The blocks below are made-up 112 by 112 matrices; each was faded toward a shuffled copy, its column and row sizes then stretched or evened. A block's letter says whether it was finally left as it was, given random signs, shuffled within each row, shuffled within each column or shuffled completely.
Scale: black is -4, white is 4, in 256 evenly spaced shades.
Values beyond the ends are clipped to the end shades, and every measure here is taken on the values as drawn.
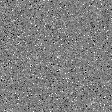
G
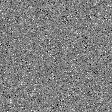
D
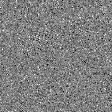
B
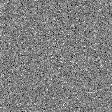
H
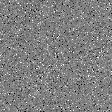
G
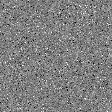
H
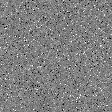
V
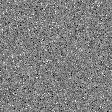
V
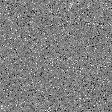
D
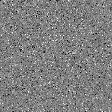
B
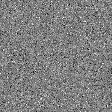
D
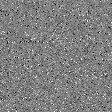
D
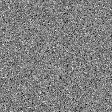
G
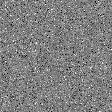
G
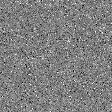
H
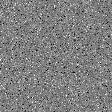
G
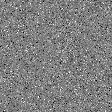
G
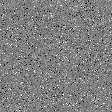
D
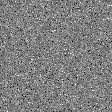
V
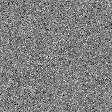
G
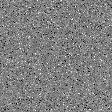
D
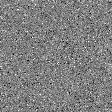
D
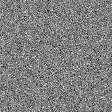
H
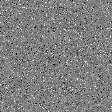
H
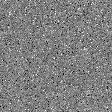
G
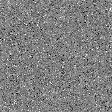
G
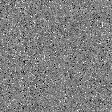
G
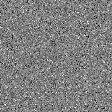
B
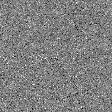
H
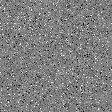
H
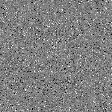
B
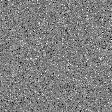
G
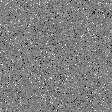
V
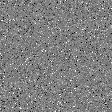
D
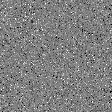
G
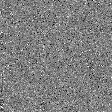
H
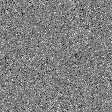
V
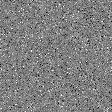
V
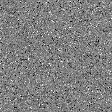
H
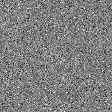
B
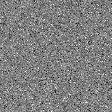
B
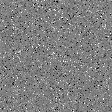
G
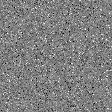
G
